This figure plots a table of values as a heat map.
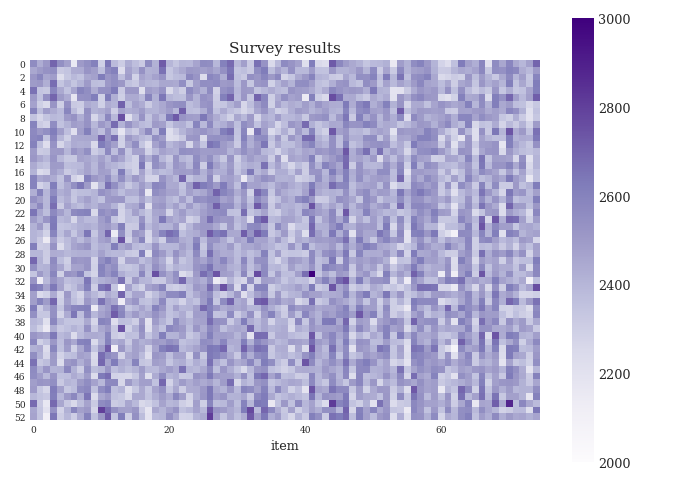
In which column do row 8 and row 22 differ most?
13
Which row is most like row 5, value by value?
0
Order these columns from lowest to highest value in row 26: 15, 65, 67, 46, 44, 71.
65, 71, 15, 44, 67, 46
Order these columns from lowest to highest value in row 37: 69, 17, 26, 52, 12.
69, 17, 52, 26, 12
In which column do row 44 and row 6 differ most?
10
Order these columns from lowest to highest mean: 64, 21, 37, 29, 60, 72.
60, 37, 72, 21, 29, 64
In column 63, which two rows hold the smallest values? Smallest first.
11, 2
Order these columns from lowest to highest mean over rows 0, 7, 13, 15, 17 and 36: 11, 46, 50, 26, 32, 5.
32, 50, 5, 11, 26, 46
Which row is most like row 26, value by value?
39
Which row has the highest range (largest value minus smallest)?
31
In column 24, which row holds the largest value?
18
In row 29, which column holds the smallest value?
53
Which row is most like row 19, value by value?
21
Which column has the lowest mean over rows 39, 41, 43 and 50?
2
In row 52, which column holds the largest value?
26
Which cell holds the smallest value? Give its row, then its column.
33, 13
